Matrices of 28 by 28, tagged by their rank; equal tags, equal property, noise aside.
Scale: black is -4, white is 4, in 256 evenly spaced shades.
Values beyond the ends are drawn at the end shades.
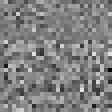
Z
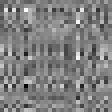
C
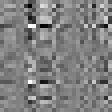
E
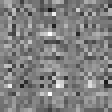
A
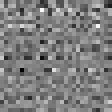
A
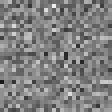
Z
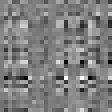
E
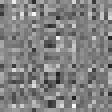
A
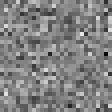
Z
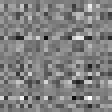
E
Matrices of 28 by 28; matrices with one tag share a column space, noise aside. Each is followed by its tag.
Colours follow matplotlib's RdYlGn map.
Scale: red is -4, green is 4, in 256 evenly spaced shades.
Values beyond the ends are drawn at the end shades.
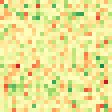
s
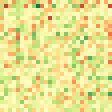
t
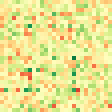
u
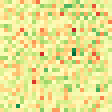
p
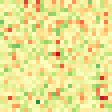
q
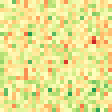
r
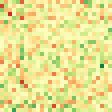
s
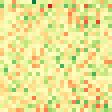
s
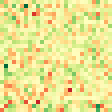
s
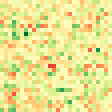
u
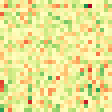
s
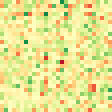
p
